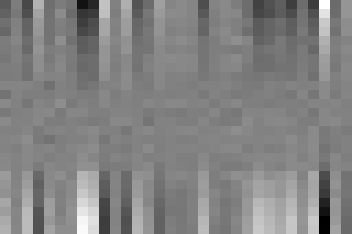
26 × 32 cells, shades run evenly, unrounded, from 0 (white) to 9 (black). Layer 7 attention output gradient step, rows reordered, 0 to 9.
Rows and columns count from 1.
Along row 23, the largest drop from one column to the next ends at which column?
31
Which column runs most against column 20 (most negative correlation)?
6
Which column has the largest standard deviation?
30
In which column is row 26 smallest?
8
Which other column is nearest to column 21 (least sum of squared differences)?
17
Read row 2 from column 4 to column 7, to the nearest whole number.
3 5 4 5
